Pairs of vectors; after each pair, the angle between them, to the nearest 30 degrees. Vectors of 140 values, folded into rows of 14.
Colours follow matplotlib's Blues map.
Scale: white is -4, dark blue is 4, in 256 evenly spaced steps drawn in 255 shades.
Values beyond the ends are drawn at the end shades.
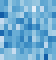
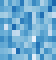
90 degrees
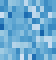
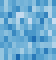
90 degrees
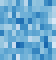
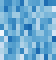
90 degrees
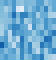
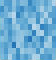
120 degrees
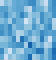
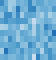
90 degrees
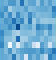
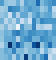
150 degrees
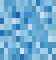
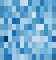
120 degrees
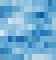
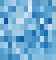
60 degrees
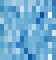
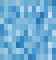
30 degrees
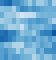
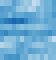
90 degrees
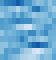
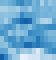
60 degrees
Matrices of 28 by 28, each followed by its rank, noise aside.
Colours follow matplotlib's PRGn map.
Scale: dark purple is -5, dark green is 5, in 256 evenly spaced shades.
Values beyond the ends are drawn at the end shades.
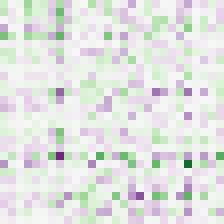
four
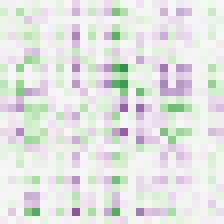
two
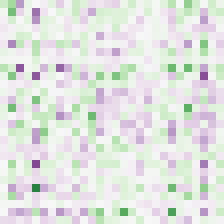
four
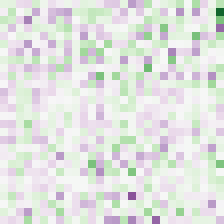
six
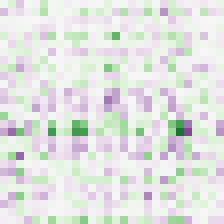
three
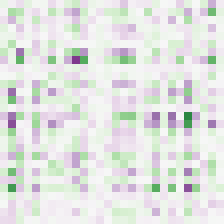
two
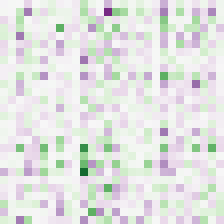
four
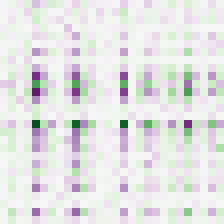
one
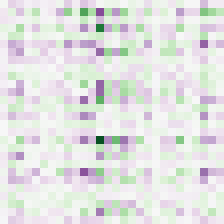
two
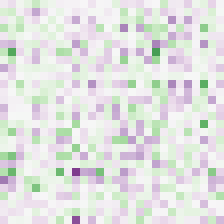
six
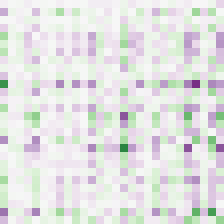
two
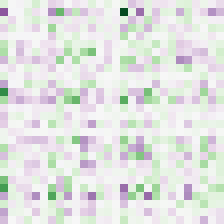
four
